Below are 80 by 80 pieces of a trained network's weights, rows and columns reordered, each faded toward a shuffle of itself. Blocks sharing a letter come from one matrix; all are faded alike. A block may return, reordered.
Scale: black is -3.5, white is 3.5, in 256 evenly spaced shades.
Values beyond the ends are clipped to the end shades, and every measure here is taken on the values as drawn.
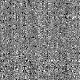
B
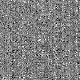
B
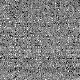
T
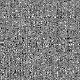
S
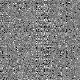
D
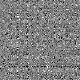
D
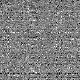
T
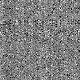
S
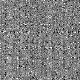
S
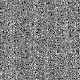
S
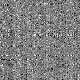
S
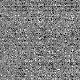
T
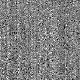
B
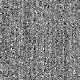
B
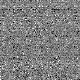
D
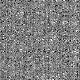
S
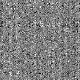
B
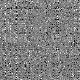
D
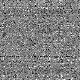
D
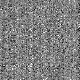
S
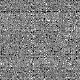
T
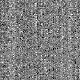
B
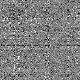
T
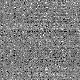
D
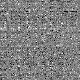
D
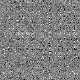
D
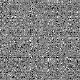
D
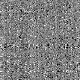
S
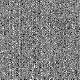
B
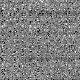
D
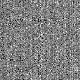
B
